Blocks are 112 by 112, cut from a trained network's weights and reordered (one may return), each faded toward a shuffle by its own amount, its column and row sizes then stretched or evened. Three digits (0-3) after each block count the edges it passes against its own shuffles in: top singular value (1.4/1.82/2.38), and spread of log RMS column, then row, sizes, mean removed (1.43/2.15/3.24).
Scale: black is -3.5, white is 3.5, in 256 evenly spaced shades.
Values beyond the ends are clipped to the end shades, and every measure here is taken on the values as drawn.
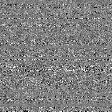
0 0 3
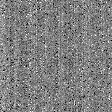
1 1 0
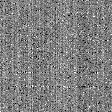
2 0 1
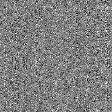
1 2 0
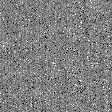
0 1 0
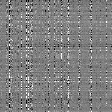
3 3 1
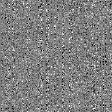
0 3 1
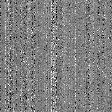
2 3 0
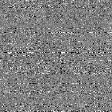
2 1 3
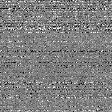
2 0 3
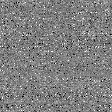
0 0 2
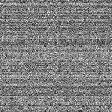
3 0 0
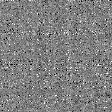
0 1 2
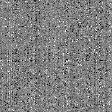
1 2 1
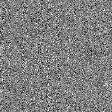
0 2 0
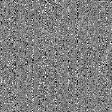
0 3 0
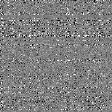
0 2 3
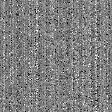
2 2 0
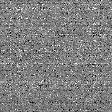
1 1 2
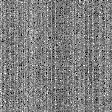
3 1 1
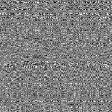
3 0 3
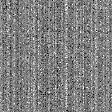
3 2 1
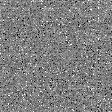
0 1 0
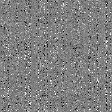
0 3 0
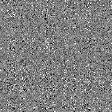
0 2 2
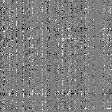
2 3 2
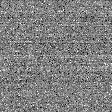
1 0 0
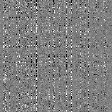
2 3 2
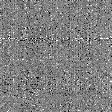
1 1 2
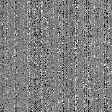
2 3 0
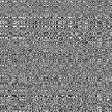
3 0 3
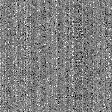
2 2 0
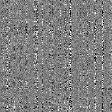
2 3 1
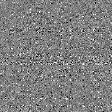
1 2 2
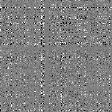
2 3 3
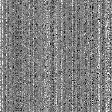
3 3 0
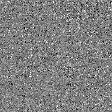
0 1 2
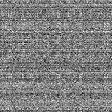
3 0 1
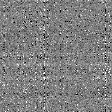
1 2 1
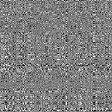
3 2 3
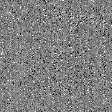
0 2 1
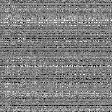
3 1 3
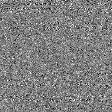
0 1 2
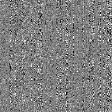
0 3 1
